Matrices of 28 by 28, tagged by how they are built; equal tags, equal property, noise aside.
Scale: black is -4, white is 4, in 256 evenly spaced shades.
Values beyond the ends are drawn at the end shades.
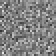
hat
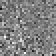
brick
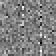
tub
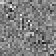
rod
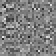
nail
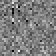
tub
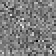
rod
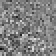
brick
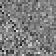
brick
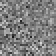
brick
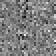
tub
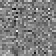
nail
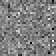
tub
